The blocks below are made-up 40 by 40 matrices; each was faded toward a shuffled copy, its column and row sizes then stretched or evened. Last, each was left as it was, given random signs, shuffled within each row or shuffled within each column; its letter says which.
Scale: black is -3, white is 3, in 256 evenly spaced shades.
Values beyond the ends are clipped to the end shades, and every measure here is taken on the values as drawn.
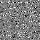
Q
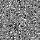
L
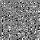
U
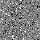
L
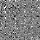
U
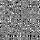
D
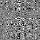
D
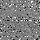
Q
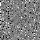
L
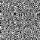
D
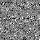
Q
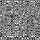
D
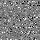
Q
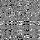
D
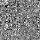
U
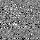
Q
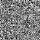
U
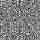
D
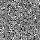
L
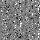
L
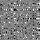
D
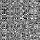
D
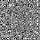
U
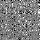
U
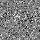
Q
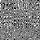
D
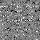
Q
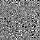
U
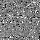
Q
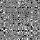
D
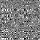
D
